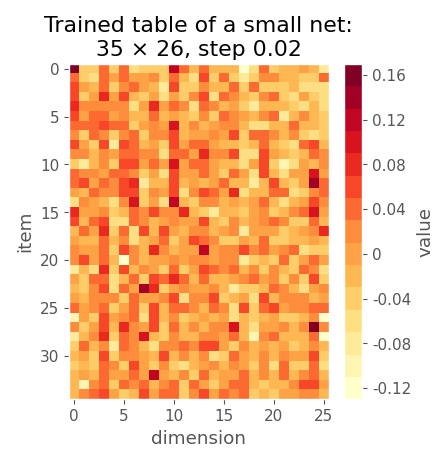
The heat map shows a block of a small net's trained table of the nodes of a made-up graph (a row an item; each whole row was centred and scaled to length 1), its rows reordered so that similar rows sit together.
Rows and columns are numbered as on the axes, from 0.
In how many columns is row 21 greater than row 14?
14
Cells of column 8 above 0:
16
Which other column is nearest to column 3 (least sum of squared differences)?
13
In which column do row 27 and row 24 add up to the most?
24
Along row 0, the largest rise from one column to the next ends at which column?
10
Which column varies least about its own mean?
3
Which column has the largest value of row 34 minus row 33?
1
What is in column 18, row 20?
-0.04
